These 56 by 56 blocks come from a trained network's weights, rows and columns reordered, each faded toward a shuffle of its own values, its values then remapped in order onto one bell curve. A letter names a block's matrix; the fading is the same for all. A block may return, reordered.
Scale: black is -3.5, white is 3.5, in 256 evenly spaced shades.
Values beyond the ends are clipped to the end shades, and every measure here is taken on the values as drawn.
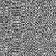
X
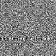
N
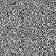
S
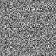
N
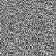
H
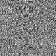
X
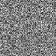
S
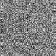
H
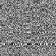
N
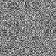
X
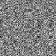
X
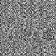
S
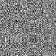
S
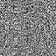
S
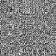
N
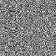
N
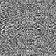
N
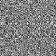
N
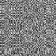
H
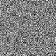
X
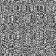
H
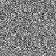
X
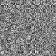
X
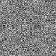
X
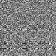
N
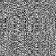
H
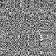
H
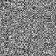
S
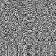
S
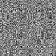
X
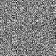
S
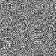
X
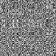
H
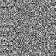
S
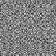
X
